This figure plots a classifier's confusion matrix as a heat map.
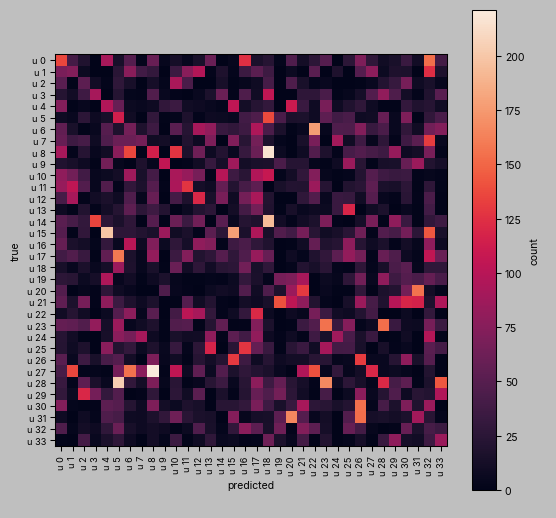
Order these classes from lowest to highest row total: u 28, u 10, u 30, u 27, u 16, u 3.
u 3, u 16, u 30, u 10, u 28, u 27
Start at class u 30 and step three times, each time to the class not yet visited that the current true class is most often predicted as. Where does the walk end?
u 4
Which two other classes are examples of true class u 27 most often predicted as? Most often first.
u 8, u 6
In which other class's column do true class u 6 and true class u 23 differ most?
u 22
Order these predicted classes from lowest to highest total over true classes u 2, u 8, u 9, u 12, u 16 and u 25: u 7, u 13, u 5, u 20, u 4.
u 7, u 20, u 5, u 4, u 13
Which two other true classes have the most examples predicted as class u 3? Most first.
u 14, u 23
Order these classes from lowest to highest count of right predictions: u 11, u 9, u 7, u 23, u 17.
u 7, u 17, u 9, u 11, u 23
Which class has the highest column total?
u 32
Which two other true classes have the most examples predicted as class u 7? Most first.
u 24, u 27
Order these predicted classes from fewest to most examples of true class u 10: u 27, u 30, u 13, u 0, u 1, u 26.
u 13, u 26, u 30, u 27, u 1, u 0
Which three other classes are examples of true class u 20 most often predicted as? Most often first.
u 31, u 21, u 30
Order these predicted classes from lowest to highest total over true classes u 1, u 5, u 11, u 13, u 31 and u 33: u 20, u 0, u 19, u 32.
u 19, u 0, u 20, u 32
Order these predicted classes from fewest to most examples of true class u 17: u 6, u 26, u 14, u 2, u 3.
u 3, u 6, u 2, u 14, u 26
